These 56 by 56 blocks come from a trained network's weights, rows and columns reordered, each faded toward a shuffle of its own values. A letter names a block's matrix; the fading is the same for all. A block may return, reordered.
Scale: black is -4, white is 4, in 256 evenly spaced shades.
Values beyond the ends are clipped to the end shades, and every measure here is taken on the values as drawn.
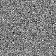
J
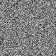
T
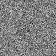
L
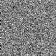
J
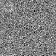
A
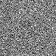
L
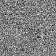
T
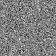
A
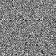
T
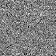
A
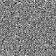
A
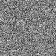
T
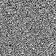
A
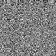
T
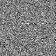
A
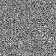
J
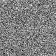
L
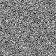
L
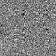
A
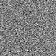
T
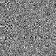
A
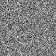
J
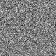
T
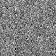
J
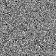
A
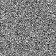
J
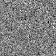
A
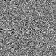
T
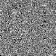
A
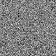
J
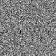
J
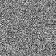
T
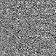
A
